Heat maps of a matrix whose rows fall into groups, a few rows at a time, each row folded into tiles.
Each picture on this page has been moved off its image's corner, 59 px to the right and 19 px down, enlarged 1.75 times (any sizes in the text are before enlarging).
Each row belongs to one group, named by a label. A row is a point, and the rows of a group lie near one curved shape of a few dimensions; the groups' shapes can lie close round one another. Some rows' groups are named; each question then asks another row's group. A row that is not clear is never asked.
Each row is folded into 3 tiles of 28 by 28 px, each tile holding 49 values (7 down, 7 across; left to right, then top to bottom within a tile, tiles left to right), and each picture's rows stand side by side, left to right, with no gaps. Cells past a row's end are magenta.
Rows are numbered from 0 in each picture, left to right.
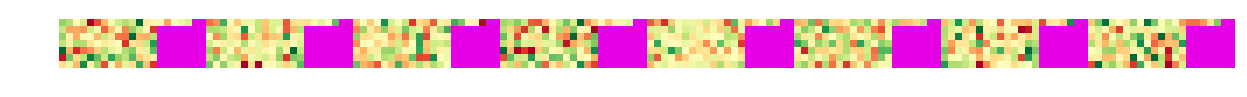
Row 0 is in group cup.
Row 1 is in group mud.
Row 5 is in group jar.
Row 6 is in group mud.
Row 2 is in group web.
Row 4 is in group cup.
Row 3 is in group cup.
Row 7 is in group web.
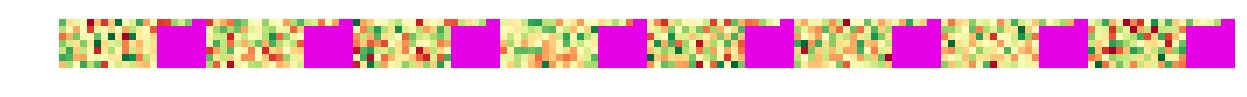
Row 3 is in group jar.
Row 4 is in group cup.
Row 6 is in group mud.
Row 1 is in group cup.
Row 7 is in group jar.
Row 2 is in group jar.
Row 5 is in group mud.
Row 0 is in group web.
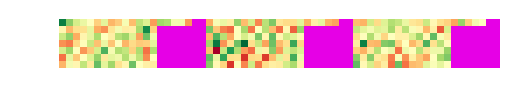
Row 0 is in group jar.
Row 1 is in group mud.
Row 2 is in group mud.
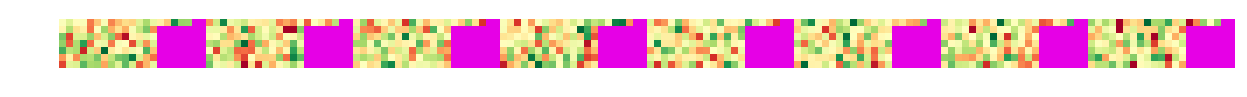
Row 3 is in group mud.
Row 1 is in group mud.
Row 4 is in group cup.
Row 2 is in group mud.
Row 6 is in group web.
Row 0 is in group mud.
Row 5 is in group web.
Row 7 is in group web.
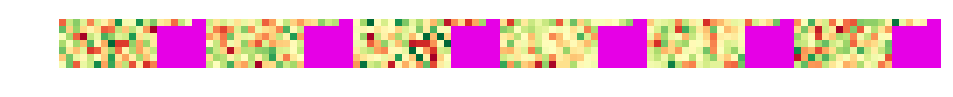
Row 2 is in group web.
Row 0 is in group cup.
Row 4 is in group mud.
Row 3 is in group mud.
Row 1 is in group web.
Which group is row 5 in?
jar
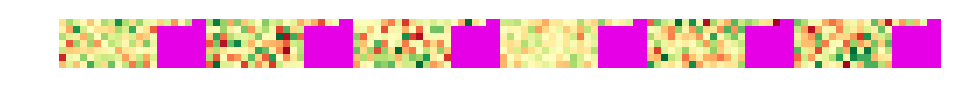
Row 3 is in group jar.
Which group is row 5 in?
cup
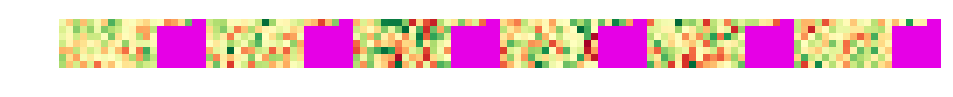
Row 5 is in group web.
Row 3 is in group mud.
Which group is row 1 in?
web
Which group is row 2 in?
jar
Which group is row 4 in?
jar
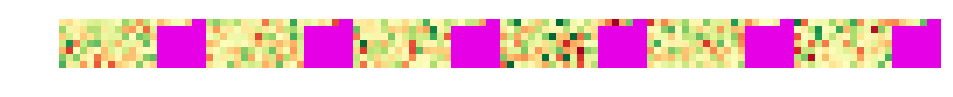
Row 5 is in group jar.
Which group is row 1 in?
jar
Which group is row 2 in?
mud
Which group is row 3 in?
web
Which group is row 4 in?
cup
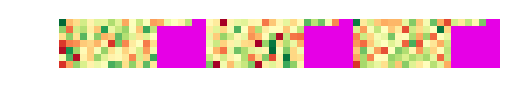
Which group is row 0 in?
jar
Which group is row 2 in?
jar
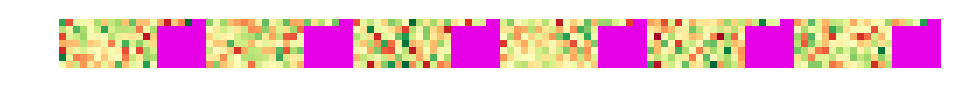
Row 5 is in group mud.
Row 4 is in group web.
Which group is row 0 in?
jar
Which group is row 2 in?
cup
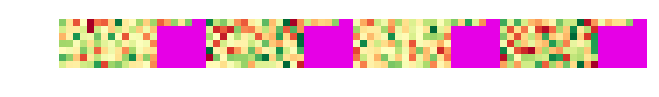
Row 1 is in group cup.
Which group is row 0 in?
web
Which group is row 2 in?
mud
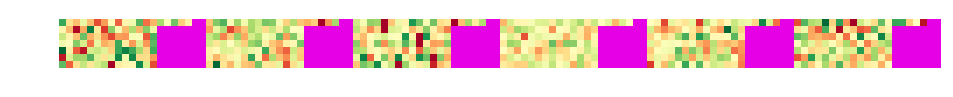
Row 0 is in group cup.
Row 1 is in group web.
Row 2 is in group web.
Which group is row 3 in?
cup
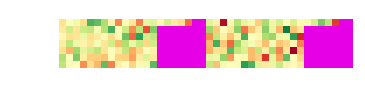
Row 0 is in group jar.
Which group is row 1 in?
mud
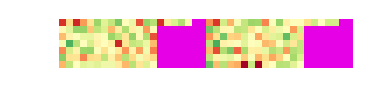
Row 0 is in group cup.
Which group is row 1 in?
mud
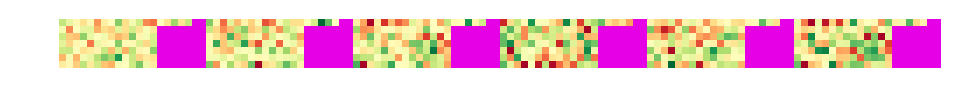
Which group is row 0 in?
cup
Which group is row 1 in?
web
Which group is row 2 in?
web
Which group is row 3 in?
jar
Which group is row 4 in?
web
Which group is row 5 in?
web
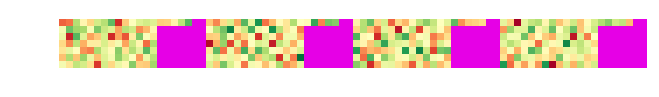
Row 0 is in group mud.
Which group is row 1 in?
mud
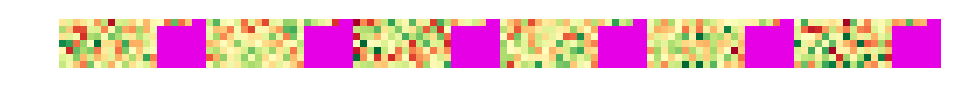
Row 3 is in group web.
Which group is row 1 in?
jar
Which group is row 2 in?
cup
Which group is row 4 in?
mud
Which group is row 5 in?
mud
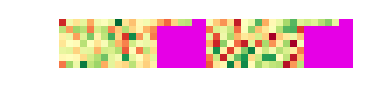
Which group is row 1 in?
mud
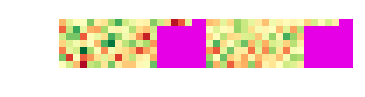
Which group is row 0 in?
web
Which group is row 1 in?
mud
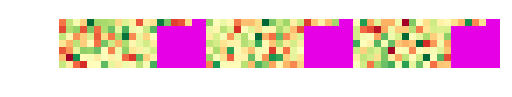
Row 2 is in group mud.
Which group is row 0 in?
web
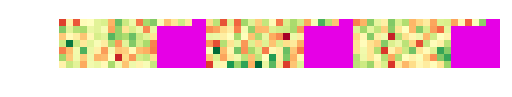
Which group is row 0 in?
cup
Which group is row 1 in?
mud
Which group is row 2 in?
mud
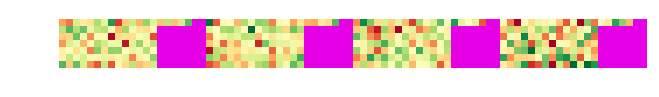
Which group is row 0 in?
mud
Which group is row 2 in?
jar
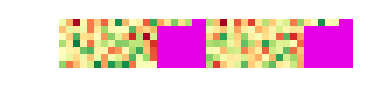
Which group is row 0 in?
web
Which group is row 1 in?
web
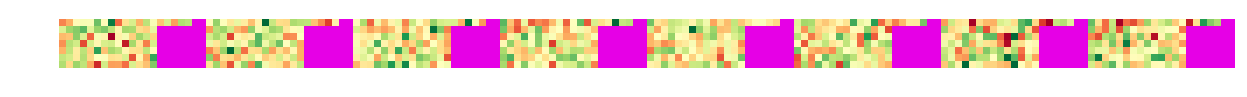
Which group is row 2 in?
mud
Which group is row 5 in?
cup
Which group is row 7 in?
web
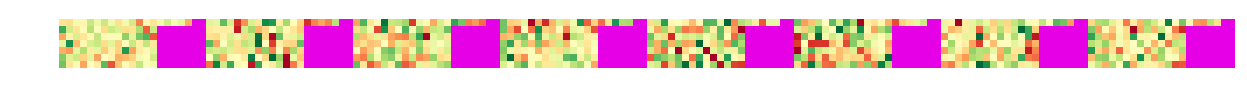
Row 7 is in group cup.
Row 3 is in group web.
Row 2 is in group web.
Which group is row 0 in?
mud
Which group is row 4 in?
cup
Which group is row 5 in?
jar
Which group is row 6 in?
mud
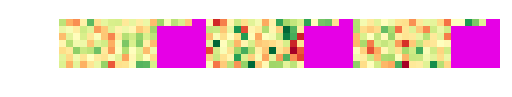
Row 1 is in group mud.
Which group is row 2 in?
web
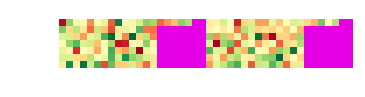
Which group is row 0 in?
cup
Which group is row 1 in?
mud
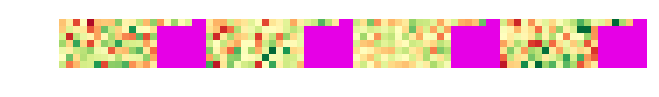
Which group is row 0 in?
web
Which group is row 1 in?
web
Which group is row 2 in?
jar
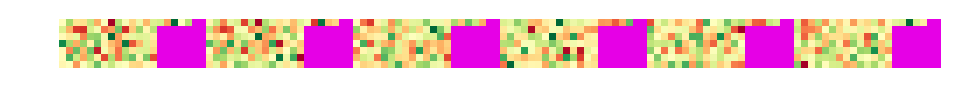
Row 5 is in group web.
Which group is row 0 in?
mud
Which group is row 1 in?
mud
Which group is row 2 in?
mud
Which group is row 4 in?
cup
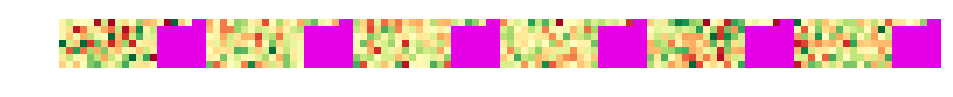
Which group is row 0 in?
mud
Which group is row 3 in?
jar
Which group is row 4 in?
jar
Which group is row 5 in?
jar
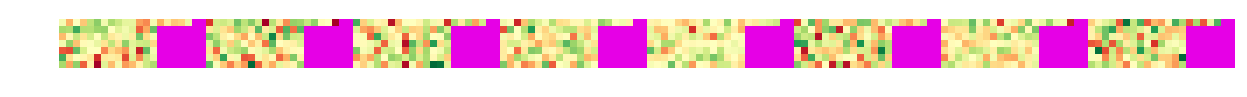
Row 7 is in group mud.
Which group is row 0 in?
jar
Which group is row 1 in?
jar
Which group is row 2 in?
cup
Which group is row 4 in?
cup
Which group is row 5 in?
jar
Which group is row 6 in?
jar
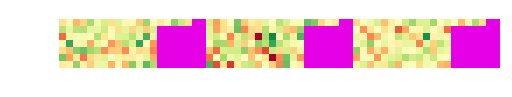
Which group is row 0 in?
cup
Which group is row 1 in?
cup
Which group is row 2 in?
cup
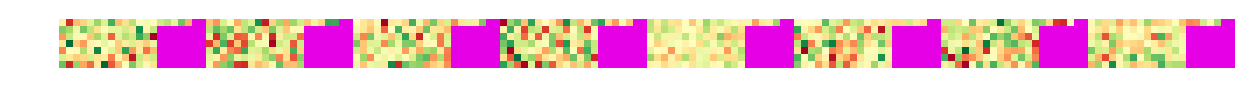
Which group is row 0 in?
mud
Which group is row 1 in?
mud
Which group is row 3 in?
jar
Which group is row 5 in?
mud
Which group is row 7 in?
cup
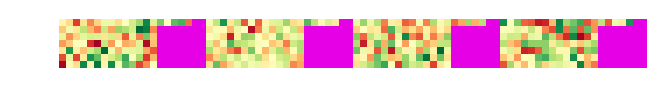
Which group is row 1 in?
jar
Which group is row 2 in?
mud
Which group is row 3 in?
jar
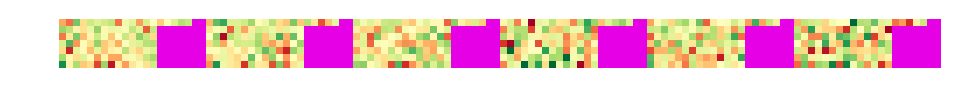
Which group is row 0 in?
mud
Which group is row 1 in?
web
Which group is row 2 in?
web
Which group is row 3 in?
mud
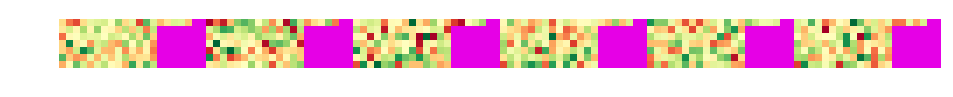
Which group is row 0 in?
cup
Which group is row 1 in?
cup
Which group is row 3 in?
mud
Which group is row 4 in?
jar
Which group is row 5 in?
web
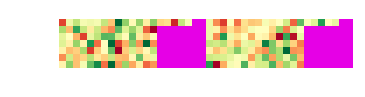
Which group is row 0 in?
cup
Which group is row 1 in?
web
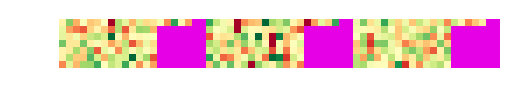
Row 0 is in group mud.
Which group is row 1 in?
web
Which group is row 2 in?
web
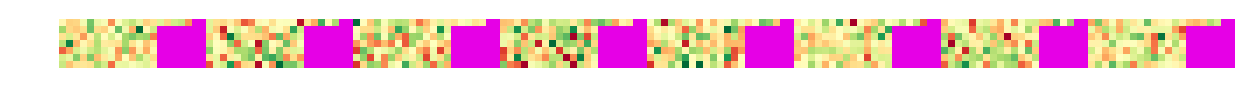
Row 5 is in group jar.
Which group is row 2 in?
jar
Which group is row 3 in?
cup
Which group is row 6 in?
mud
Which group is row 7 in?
cup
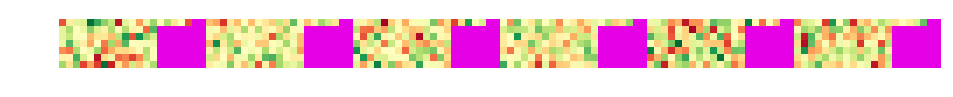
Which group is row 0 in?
jar
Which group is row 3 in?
mud
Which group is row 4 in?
jar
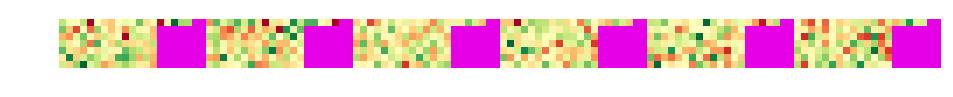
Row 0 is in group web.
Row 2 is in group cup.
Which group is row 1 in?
jar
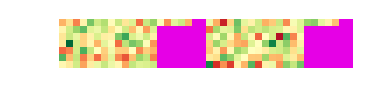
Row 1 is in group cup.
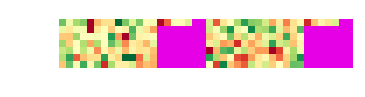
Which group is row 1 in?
jar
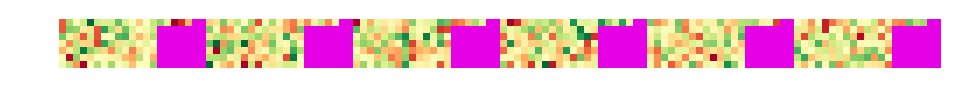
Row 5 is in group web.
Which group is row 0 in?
web
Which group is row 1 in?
mud
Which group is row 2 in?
cup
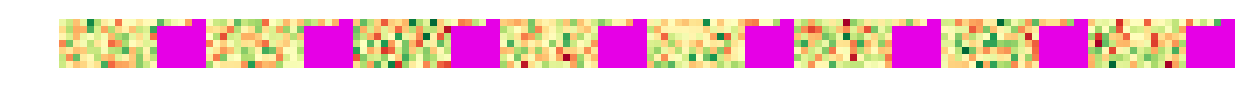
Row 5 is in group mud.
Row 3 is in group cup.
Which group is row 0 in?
web
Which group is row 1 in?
web
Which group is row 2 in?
cup
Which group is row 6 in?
web
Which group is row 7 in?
mud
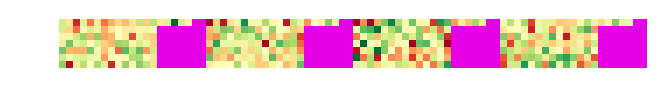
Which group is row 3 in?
mud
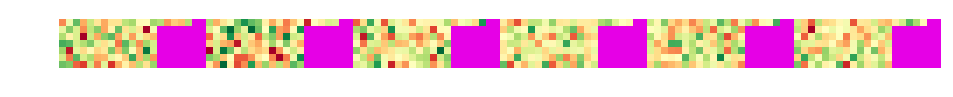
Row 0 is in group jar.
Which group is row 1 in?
jar
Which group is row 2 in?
mud
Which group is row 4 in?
jar
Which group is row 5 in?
web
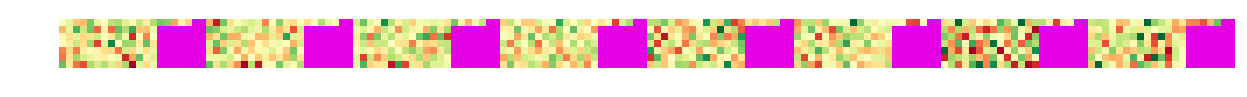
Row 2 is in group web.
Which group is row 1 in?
mud
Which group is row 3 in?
cup
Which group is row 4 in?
cup
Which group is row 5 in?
web
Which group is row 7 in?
web
